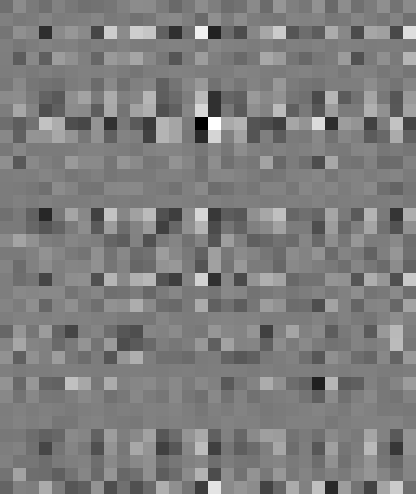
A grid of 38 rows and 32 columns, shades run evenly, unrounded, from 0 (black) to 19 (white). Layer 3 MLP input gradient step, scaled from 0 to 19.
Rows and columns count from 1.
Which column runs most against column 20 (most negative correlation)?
5
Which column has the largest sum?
16
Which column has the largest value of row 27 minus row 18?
31
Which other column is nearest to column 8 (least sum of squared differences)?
14
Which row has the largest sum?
3
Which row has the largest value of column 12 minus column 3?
17
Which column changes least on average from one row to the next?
15
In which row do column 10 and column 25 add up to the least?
30
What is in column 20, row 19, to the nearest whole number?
7
